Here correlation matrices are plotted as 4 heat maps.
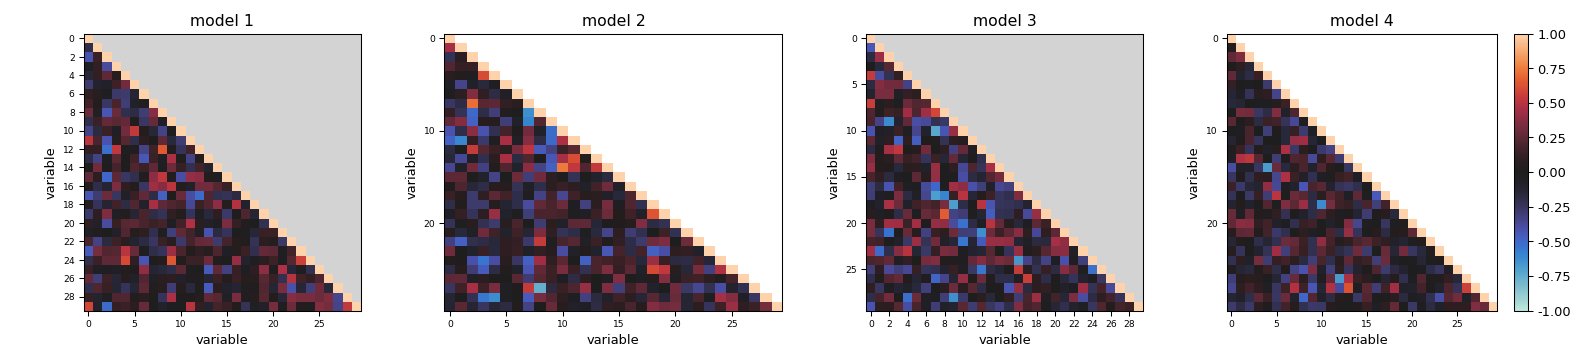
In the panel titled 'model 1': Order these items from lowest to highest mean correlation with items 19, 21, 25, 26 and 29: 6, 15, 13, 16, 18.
13, 15, 18, 16, 6
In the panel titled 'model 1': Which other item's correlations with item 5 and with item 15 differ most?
10
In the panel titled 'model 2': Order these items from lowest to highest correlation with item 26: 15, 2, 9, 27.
27, 2, 9, 15
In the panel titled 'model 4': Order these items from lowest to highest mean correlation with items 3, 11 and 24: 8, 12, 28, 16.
16, 12, 8, 28
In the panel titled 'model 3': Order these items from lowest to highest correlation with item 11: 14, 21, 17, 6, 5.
5, 21, 17, 6, 14
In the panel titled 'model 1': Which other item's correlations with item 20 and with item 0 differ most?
23
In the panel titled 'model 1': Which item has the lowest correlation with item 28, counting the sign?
27
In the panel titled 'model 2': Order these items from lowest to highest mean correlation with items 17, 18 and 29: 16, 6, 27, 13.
6, 13, 27, 16
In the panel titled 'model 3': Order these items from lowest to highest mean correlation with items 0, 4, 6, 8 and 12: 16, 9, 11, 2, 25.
25, 16, 9, 11, 2
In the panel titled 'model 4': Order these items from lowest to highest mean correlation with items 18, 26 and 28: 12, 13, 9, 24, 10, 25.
10, 12, 9, 25, 24, 13
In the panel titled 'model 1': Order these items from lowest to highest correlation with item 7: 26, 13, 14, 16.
26, 13, 14, 16
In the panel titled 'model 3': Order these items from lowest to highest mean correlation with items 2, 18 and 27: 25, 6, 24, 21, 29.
21, 25, 24, 6, 29
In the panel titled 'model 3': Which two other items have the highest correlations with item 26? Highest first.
17, 10
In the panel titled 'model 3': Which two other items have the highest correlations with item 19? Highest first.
8, 18
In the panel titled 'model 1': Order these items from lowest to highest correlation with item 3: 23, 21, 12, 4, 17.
17, 21, 4, 23, 12
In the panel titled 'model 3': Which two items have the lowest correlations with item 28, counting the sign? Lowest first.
9, 4
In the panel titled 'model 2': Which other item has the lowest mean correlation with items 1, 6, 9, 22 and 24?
7
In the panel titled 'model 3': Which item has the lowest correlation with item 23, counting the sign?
1
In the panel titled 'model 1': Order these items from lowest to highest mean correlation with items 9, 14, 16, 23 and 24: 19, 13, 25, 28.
25, 19, 13, 28
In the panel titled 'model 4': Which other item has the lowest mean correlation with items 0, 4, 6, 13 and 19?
14
